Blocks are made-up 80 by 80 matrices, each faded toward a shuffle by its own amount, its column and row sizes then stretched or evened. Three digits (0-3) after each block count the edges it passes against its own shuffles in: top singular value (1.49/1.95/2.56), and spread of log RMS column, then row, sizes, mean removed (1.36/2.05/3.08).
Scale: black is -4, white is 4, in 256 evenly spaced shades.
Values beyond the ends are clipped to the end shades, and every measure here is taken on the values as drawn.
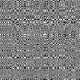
3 2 3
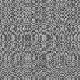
3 0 1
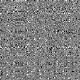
2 1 2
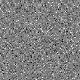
2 0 1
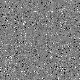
0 1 1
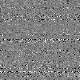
0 1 3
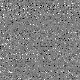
0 0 2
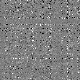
0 2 2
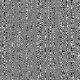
2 3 1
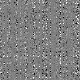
0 3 1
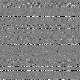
3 0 3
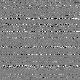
2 0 3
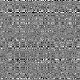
3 1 3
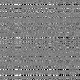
3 0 3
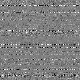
2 0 3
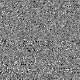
0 0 2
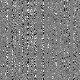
2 3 0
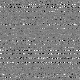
0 0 3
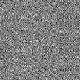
2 0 0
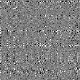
2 2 2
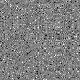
2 0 0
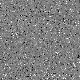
0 0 1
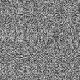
2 0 1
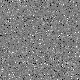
0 0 1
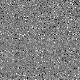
0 1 2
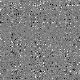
0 2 2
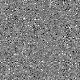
1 1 1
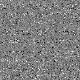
0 0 2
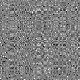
3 0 1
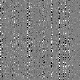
2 3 1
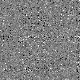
0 1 1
